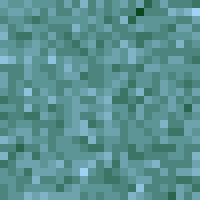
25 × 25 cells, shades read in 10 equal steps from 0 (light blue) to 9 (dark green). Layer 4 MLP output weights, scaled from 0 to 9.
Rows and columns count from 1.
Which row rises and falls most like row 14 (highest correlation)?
12
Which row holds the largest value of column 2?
20
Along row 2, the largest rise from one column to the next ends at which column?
18
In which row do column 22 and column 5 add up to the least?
2
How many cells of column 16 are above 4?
13
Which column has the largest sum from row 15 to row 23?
22
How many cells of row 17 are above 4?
8
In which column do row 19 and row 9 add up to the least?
9
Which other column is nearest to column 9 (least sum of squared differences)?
6
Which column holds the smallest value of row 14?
4
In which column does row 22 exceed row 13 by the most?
14
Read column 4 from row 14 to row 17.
2 6 4 3
